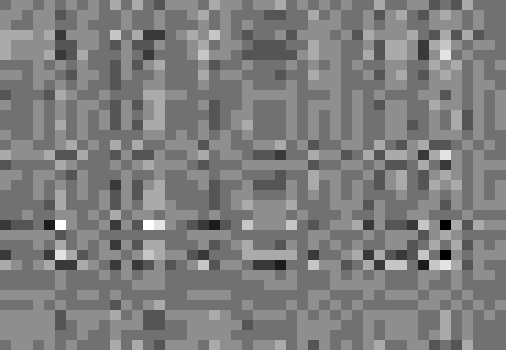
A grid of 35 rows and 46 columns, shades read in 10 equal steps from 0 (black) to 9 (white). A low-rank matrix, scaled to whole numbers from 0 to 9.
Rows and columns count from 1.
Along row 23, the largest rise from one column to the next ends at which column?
6
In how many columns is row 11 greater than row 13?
7
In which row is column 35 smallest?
27
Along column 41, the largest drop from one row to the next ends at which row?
17
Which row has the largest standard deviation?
23
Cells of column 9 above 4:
13
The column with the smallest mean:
11
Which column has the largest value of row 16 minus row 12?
41
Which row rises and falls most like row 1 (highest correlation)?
35
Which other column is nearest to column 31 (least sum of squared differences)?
12
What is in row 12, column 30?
4
